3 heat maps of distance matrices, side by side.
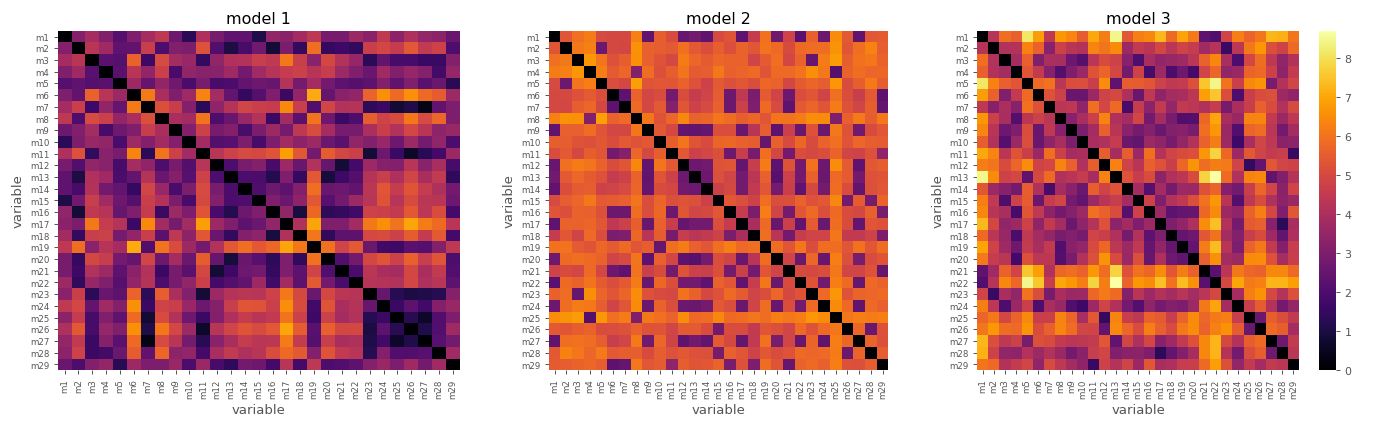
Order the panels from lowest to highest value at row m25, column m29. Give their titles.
model 1, model 3, model 2
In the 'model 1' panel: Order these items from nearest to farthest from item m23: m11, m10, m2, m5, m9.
m11, m5, m10, m9, m2
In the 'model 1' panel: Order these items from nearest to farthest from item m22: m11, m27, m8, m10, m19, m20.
m8, m20, m10, m27, m11, m19
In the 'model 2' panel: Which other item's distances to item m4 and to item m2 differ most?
m25
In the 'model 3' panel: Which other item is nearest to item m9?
m24
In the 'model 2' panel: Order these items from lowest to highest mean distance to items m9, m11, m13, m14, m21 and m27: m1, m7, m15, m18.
m1, m18, m7, m15
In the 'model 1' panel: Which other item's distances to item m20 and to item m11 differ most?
m26
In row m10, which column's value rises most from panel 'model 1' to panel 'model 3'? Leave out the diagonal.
m1
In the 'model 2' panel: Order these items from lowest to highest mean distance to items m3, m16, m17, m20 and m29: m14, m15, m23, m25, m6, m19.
m6, m14, m23, m15, m19, m25
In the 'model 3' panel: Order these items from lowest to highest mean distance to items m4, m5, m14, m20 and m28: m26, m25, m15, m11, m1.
m15, m11, m25, m26, m1
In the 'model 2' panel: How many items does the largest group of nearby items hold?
10
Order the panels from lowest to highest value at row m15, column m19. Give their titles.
model 3, model 1, model 2
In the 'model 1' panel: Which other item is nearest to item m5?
m29
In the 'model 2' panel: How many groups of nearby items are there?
7
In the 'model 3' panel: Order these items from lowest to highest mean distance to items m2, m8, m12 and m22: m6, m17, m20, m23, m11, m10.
m23, m10, m20, m17, m6, m11
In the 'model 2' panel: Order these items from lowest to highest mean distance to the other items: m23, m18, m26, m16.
m18, m16, m26, m23
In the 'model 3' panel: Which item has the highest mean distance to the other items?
m22
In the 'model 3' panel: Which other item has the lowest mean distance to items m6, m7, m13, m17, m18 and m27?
m28
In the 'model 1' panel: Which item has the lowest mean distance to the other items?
m5
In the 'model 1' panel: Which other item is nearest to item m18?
m16
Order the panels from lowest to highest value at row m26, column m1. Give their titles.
model 1, model 2, model 3
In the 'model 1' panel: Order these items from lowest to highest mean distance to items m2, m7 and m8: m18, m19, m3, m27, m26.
m18, m27, m3, m26, m19
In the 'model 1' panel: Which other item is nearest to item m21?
m12
